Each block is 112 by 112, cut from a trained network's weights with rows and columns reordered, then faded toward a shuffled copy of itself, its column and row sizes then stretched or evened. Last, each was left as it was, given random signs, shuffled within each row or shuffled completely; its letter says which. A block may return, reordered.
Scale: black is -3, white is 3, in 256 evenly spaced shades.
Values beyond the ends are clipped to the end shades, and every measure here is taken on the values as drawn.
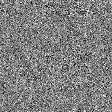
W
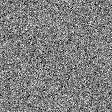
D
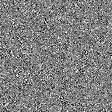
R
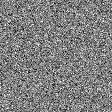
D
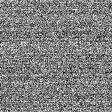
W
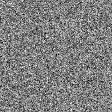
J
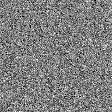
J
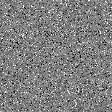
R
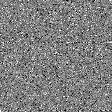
R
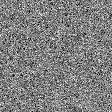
D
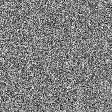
D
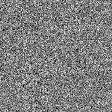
J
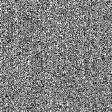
W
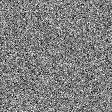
D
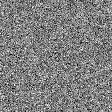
D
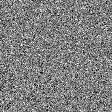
D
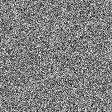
D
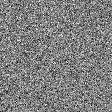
D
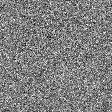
D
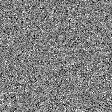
R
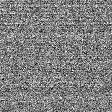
R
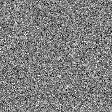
J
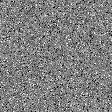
D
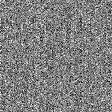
W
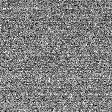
R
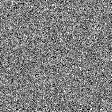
J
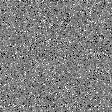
R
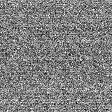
R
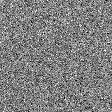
D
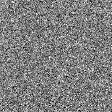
J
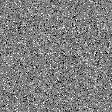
J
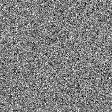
J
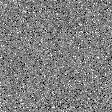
R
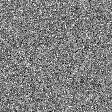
D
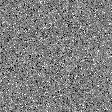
D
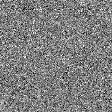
J
